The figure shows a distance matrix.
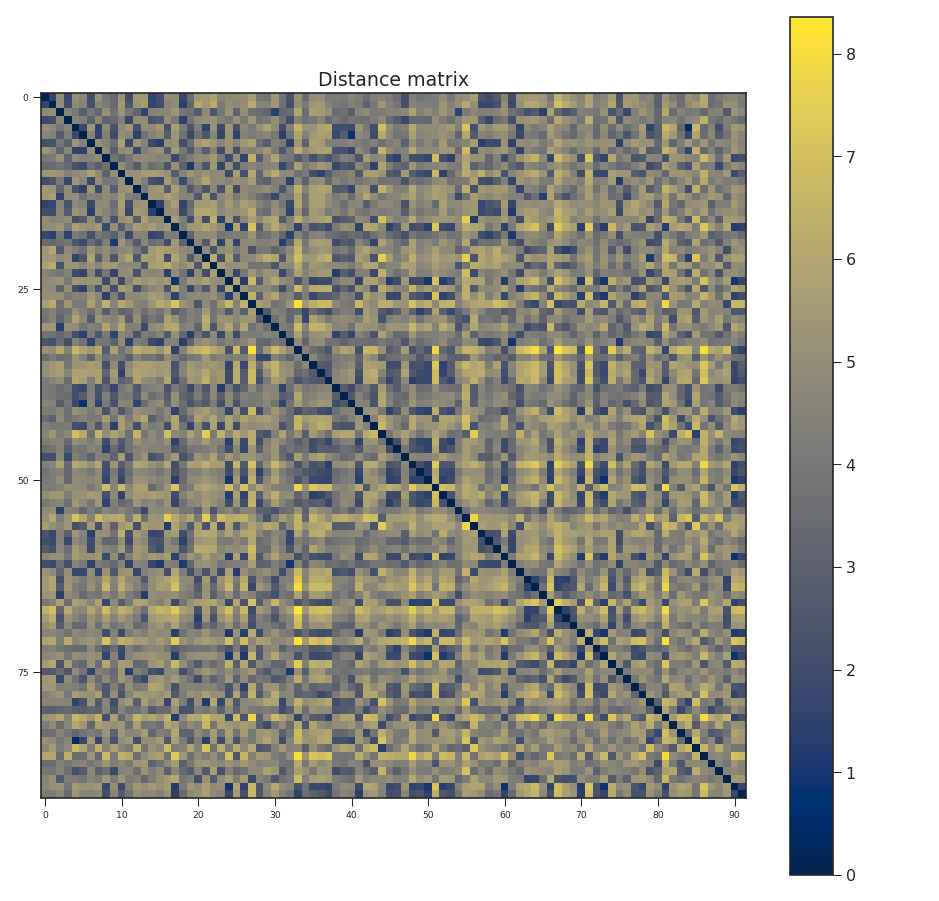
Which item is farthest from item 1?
67
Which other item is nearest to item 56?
16
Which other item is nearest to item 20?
68
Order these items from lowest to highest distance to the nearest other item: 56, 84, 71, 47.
84, 56, 47, 71
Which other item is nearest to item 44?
85
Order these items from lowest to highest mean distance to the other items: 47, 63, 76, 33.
76, 47, 63, 33
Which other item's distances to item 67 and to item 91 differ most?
33
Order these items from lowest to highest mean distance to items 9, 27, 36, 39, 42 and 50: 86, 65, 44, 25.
25, 65, 86, 44
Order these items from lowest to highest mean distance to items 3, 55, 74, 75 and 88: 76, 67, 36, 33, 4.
76, 4, 67, 36, 33
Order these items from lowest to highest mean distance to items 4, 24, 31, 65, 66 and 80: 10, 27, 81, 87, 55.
10, 87, 81, 27, 55
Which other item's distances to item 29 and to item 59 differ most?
55
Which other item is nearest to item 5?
40
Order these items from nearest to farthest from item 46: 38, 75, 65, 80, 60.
60, 38, 80, 75, 65
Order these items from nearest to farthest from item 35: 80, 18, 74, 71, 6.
18, 80, 6, 74, 71
